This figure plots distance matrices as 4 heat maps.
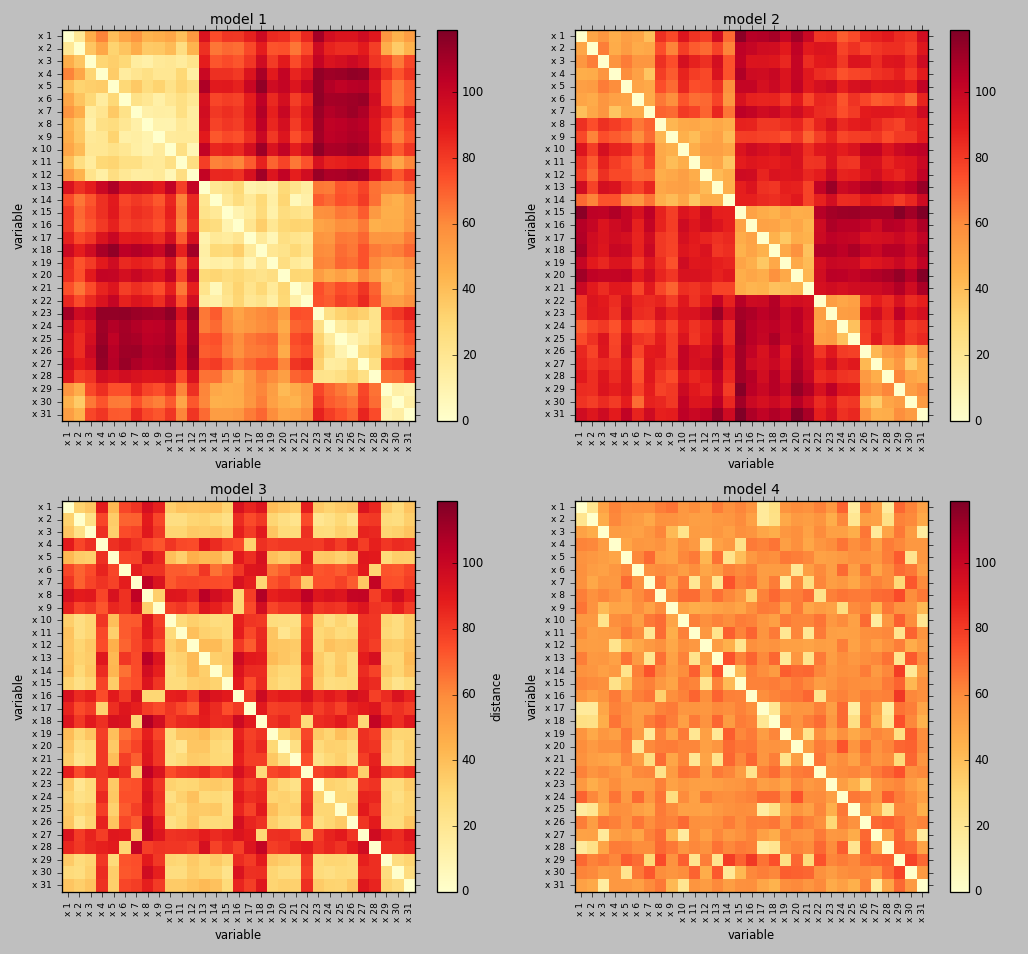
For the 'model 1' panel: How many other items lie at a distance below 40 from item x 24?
5
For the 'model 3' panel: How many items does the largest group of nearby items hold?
20
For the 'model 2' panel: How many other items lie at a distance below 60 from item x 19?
6
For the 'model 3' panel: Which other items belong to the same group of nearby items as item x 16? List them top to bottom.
x 8, x 9
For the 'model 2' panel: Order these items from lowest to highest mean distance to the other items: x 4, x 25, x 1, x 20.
x 4, x 1, x 25, x 20
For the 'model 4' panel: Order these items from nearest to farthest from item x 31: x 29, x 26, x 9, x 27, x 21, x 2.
x 27, x 9, x 2, x 21, x 26, x 29
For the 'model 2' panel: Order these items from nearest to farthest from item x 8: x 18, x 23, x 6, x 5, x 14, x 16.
x 14, x 6, x 5, x 18, x 16, x 23
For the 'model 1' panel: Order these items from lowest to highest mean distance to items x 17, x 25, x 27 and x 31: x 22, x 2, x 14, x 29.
x 29, x 14, x 22, x 2
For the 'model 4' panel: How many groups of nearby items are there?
9
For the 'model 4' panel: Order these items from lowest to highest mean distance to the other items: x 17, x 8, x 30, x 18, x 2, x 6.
x 2, x 17, x 18, x 6, x 30, x 8
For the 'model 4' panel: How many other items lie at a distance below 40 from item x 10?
3
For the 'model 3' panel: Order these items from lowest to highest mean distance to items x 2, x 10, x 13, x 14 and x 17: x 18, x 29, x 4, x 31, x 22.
x 29, x 31, x 4, x 22, x 18
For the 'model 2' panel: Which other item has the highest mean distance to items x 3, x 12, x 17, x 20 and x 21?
x 31
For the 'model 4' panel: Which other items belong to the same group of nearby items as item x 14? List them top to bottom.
x 5, x 30
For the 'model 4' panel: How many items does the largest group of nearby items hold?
6
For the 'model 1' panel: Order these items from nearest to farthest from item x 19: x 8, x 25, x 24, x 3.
x 24, x 25, x 3, x 8
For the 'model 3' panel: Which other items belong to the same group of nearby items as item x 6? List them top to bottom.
x 28
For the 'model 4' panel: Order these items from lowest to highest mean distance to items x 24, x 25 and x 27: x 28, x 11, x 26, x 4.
x 28, x 11, x 4, x 26
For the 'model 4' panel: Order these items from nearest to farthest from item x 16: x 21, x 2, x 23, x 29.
x 2, x 23, x 21, x 29
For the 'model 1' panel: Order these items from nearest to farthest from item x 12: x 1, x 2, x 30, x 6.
x 6, x 2, x 1, x 30
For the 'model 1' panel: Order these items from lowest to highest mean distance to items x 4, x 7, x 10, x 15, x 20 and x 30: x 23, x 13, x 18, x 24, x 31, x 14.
x 14, x 31, x 13, x 18, x 24, x 23
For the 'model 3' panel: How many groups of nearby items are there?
5
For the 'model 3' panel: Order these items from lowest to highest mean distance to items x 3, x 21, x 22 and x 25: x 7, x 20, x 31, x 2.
x 2, x 20, x 31, x 7
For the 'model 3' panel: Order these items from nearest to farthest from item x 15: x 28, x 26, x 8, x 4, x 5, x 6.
x 26, x 5, x 6, x 4, x 28, x 8
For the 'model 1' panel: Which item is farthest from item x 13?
x 5
